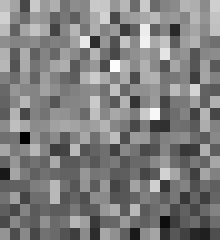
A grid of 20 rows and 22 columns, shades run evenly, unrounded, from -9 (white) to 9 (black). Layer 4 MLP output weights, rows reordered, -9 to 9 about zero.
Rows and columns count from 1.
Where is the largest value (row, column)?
12, 3
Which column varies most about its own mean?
17
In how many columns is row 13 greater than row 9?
15
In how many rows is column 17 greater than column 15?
15
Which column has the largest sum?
20
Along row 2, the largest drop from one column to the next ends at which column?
13
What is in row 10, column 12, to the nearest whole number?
-3
